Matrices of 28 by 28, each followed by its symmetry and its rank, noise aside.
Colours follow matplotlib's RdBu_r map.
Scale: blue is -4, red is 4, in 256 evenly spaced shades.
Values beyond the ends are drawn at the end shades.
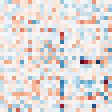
no symmetry, rank four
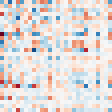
no symmetry, rank three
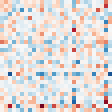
no symmetry, rank three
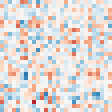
no symmetry, rank five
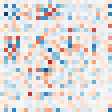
symmetric, rank four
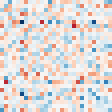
symmetric, rank four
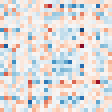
no symmetry, rank three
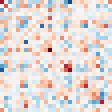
symmetric, rank five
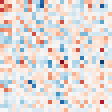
symmetric, rank three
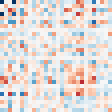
symmetric, rank three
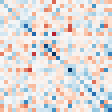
symmetric, rank five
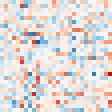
no symmetry, rank five
